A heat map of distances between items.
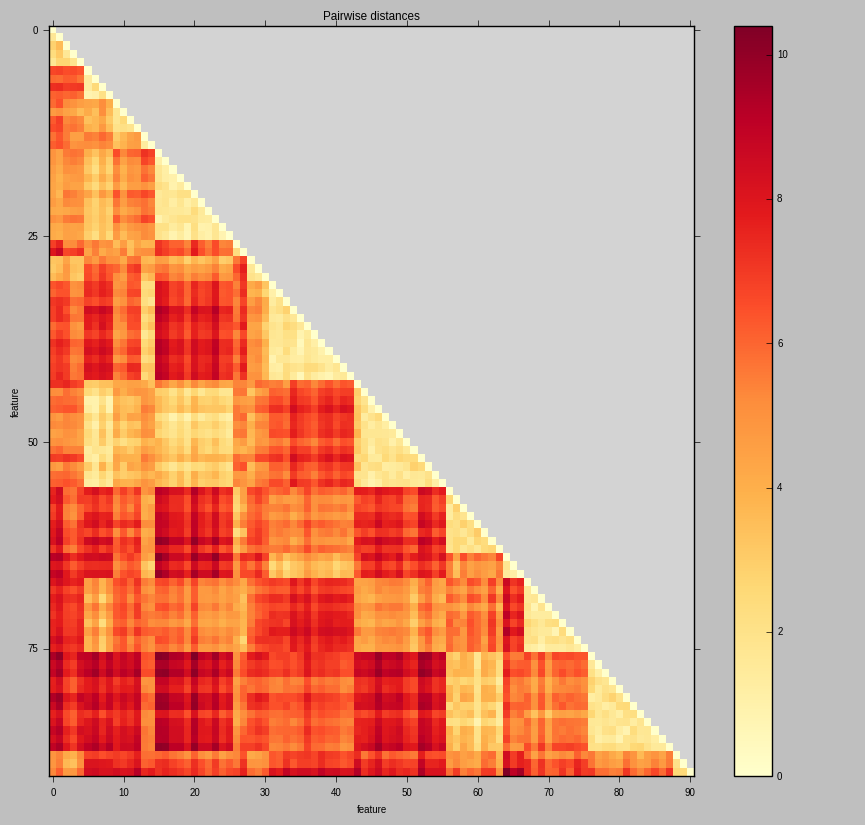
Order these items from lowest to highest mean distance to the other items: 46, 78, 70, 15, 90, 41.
70, 46, 41, 15, 78, 90
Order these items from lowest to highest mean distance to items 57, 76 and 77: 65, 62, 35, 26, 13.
62, 26, 65, 13, 35
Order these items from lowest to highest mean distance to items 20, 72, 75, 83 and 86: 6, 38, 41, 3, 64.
6, 3, 41, 38, 64
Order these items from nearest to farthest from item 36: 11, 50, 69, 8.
50, 11, 8, 69
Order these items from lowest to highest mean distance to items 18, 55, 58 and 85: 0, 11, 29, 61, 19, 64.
19, 61, 11, 29, 0, 64
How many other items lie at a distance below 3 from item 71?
8
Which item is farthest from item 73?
64
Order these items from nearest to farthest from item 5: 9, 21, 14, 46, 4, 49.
46, 49, 21, 9, 14, 4
